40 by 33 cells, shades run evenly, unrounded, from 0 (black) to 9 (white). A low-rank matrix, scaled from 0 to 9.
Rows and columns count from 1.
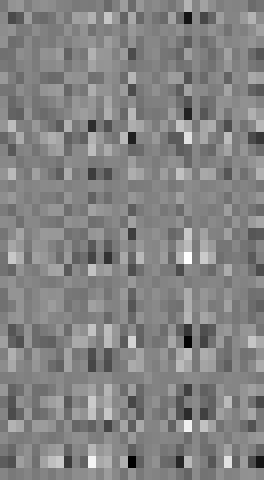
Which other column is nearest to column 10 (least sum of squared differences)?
28
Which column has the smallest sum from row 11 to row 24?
14
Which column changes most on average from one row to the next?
24
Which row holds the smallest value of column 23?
39
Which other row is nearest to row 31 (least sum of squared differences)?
15
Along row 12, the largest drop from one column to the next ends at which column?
17
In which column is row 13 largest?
12
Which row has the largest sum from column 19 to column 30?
22
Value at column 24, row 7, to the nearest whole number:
3
